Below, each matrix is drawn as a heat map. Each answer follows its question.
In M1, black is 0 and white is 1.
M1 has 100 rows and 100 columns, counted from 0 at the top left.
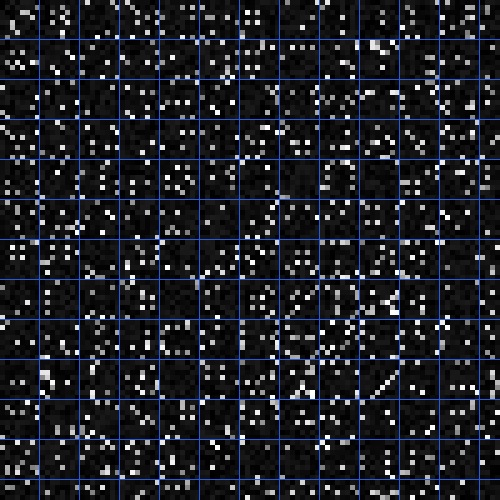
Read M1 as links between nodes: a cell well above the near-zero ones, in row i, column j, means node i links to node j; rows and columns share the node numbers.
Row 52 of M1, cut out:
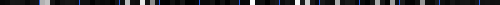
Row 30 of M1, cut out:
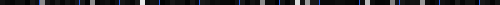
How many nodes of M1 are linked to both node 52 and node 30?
6
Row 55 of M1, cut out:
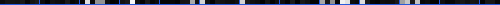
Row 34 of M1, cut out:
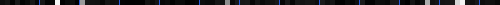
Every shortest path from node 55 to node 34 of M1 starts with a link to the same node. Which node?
node 72
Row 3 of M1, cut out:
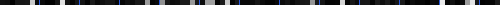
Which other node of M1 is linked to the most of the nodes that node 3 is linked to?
node 21
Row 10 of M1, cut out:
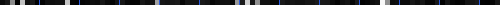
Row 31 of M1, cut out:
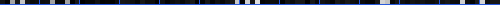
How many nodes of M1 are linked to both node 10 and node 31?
8
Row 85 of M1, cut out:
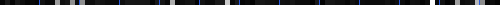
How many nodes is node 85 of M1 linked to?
9
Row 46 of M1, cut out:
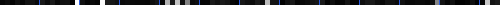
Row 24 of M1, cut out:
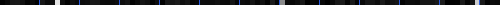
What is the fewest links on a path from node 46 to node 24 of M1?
5
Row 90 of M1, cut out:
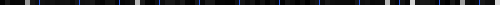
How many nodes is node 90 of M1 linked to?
6
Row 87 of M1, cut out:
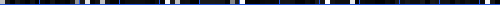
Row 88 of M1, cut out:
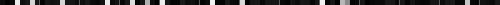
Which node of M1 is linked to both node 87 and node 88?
node 48
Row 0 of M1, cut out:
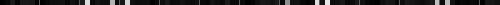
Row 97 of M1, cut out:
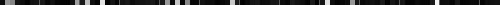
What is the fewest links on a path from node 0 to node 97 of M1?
2
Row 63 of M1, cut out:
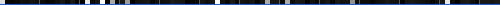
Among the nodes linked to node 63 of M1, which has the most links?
node 20
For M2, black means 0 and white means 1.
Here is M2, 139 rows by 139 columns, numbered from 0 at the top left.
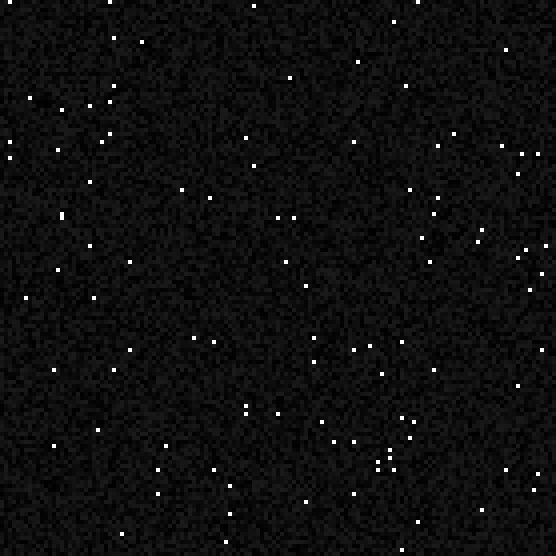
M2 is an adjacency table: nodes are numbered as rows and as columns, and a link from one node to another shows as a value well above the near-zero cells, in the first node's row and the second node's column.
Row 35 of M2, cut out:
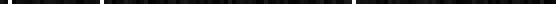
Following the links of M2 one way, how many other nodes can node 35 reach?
6
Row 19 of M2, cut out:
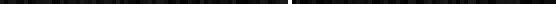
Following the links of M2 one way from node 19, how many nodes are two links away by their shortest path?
1
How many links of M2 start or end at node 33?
2
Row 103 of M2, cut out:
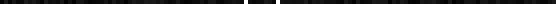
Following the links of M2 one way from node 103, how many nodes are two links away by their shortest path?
2
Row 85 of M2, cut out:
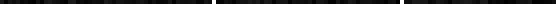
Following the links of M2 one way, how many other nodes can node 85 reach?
5
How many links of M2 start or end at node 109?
3
